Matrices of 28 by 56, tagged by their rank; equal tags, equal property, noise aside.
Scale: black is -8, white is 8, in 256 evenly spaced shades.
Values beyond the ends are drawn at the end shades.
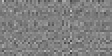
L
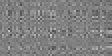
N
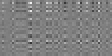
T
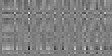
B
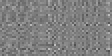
N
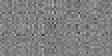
L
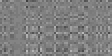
B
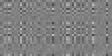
T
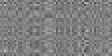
N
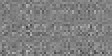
N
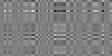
T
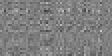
L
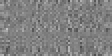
L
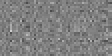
L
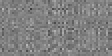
L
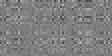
B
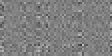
N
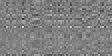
N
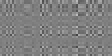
T
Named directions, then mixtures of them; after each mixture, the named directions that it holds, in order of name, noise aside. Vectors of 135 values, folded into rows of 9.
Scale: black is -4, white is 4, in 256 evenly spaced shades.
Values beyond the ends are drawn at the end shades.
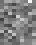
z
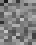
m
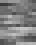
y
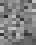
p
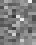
p, z.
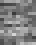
y, z.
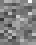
z.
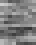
y.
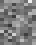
z.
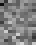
m, y.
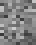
p.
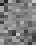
m, p.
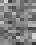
m, y.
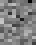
m, z.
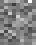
z.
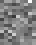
z.
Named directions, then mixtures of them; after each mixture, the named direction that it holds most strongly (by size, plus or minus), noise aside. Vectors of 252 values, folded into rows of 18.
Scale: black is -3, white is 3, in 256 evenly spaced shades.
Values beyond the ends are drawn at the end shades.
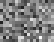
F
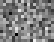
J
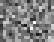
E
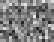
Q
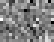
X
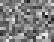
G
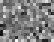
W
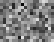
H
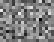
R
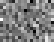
X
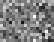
Q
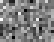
X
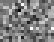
H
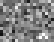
G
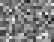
G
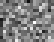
E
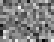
W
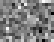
H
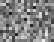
J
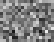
Q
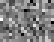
X
